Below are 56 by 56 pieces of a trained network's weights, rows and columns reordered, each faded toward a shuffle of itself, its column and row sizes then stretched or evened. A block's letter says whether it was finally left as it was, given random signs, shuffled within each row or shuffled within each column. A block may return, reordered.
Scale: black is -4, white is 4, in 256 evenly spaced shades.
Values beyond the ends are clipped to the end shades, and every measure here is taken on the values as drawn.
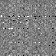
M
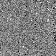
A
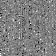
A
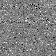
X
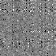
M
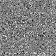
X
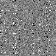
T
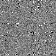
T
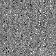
A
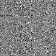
T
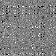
M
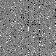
A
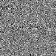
T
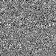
X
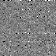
T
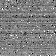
X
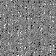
A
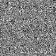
T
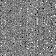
A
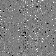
A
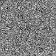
T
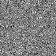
X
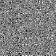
M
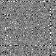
T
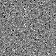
A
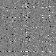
M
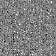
A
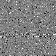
X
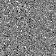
A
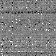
M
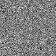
T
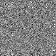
T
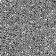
A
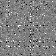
T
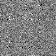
T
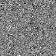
T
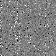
A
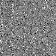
A
